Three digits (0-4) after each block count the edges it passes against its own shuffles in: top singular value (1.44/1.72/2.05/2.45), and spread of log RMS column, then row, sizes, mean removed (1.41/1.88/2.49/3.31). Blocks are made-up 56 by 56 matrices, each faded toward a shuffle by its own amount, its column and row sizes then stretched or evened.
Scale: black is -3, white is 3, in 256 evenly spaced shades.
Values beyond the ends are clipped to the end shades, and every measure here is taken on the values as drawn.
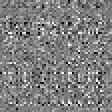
3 2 3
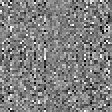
2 3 0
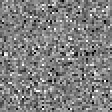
0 0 2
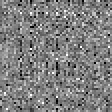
2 2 0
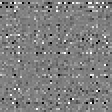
0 2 3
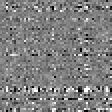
3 2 4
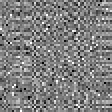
4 1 0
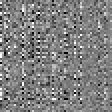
2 4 2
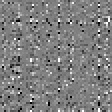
3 3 1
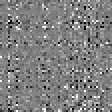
2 3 3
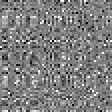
4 0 2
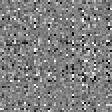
0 3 3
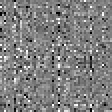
2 3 2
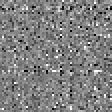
0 2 2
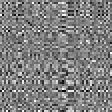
4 2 3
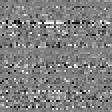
2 0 4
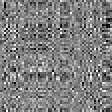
4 2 2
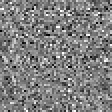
2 0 2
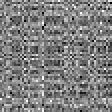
4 2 0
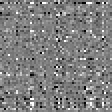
3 2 3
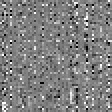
1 4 1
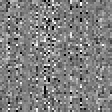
1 4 1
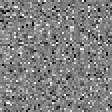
2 1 0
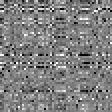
4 0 3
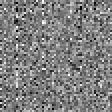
1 3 0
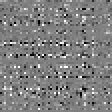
1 3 4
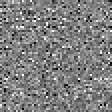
2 2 1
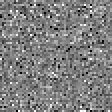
1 1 2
